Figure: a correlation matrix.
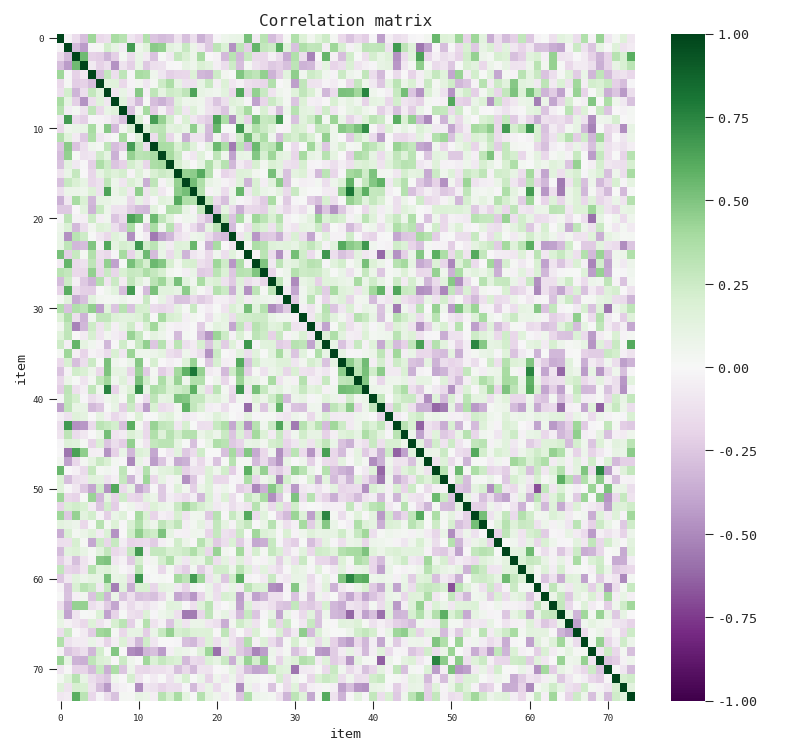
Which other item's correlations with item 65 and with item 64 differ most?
37
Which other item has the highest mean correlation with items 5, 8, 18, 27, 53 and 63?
15
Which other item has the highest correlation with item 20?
9
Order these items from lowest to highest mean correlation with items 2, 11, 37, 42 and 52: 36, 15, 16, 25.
36, 25, 16, 15
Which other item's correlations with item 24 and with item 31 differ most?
43
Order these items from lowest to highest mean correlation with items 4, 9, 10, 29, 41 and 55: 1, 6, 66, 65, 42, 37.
66, 42, 65, 37, 6, 1
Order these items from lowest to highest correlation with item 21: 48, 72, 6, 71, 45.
71, 72, 6, 48, 45
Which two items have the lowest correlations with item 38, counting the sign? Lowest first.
72, 51
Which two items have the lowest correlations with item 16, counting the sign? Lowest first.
64, 49
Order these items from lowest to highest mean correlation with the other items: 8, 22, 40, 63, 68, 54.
68, 22, 63, 8, 40, 54
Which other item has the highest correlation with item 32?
12
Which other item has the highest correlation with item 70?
50
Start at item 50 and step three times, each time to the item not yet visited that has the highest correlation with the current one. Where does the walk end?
19
